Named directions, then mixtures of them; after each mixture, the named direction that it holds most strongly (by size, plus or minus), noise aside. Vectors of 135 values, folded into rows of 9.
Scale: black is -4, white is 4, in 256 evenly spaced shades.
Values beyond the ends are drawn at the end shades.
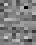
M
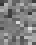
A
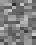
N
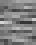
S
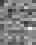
A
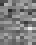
A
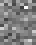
M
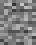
N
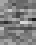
S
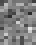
A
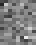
A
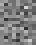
M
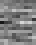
S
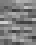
S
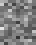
N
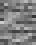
S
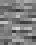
S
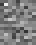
M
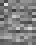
S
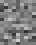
M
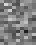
N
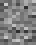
M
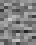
S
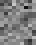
N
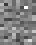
M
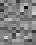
M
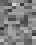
N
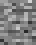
N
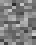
N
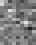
A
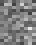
A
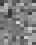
A
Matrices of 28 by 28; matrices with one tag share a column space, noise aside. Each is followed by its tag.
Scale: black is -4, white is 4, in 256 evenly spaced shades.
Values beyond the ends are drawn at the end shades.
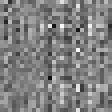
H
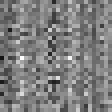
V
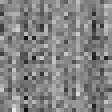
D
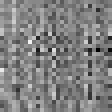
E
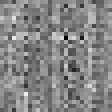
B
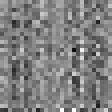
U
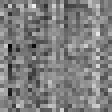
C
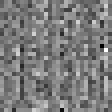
U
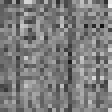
H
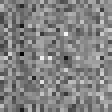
V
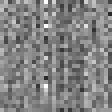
H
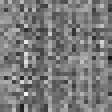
V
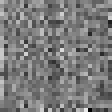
U
